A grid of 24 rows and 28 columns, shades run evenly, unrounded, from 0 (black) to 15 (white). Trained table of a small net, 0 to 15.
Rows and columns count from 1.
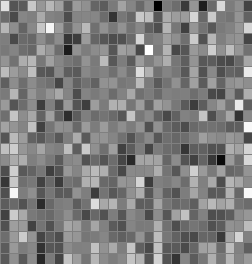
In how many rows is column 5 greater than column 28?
5
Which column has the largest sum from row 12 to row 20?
2
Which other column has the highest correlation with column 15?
23
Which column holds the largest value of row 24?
18
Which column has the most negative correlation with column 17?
8
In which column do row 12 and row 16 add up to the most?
28
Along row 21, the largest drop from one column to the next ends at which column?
4
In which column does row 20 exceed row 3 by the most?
21
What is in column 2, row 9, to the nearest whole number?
11
